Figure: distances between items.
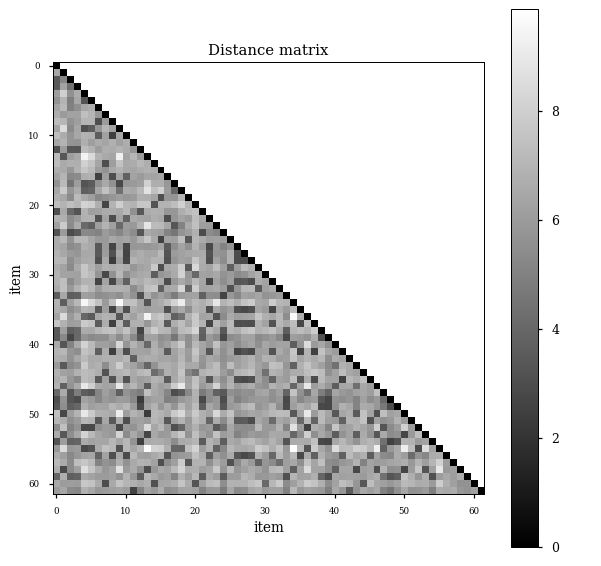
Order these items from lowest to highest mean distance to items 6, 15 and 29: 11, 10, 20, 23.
10, 11, 23, 20
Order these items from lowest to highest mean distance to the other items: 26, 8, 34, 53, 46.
26, 8, 53, 46, 34
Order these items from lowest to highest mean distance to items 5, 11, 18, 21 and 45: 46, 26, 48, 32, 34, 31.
48, 26, 31, 32, 46, 34
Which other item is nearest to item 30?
7
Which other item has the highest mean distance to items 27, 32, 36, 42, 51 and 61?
34
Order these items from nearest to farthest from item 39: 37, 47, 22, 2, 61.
2, 47, 61, 22, 37
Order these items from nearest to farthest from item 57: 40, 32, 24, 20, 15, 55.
15, 32, 40, 24, 20, 55
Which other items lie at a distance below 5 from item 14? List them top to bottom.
7, 20, 30, 44, 60
